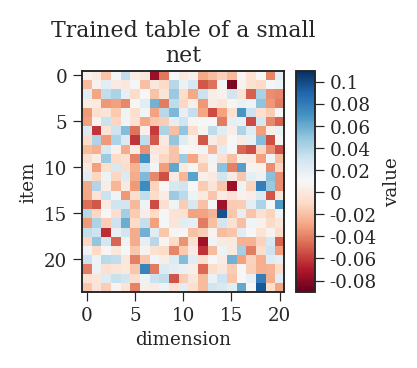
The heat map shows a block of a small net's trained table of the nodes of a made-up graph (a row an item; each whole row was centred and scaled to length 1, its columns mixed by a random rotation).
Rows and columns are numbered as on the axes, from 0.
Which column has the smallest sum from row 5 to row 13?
5
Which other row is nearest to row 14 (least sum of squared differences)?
0
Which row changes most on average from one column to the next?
7
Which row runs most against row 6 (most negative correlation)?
3
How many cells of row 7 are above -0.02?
16
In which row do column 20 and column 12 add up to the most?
14
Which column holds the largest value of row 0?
4
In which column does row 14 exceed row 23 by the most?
20
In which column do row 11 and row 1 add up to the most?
11
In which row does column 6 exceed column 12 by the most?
21
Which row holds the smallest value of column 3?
18
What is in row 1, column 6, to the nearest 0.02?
-0.02
